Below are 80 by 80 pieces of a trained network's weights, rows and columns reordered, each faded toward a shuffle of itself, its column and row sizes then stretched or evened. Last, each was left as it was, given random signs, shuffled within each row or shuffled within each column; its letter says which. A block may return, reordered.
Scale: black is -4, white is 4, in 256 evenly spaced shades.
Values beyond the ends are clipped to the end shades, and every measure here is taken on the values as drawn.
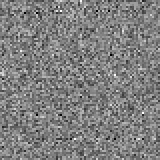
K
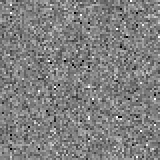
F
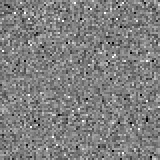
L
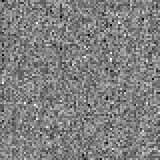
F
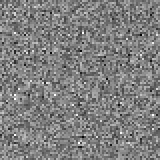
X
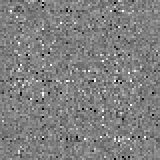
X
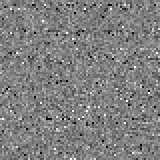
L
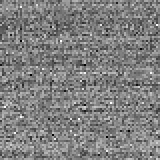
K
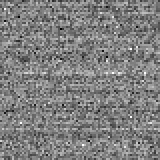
L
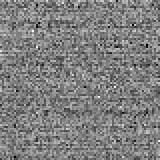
K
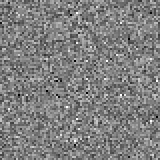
X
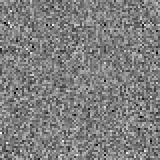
X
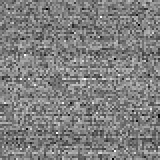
L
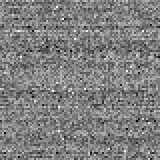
L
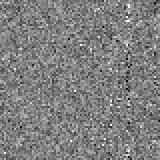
F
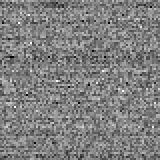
L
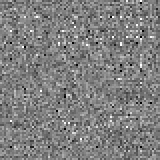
K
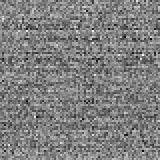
K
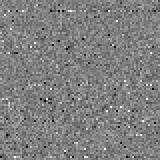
L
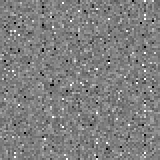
F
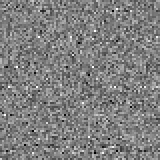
L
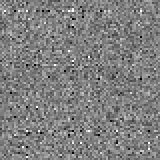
K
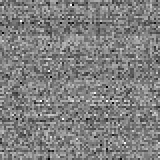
K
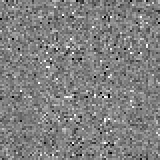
X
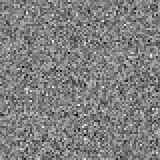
F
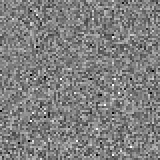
X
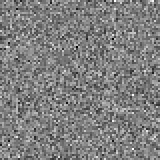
X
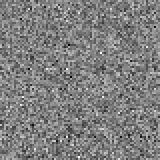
X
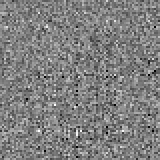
K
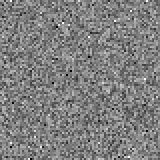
F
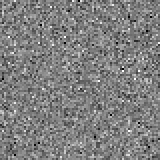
F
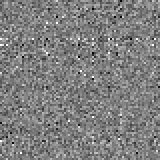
X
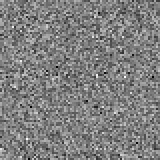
X
